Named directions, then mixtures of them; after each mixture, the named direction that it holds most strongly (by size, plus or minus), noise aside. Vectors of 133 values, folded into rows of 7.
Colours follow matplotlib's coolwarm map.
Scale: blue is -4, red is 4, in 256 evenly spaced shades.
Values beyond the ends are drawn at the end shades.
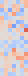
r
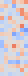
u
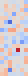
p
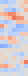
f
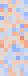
u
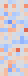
p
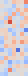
p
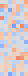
r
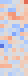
f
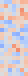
u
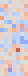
p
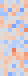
r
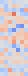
p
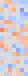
u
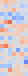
f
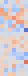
r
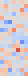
p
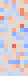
u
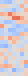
f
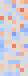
u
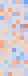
r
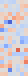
p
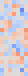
u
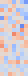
u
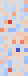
p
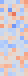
r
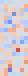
p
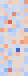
p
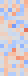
r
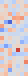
p
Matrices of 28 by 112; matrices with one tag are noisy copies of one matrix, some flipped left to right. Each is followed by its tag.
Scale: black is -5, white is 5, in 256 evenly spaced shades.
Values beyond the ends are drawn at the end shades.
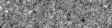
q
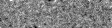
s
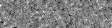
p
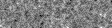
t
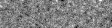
s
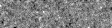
p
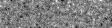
s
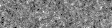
p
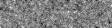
p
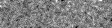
s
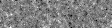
t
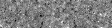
t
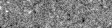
q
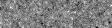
p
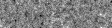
t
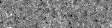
t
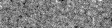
s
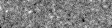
q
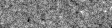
q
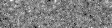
s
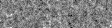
t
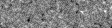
q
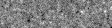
q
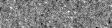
p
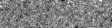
s
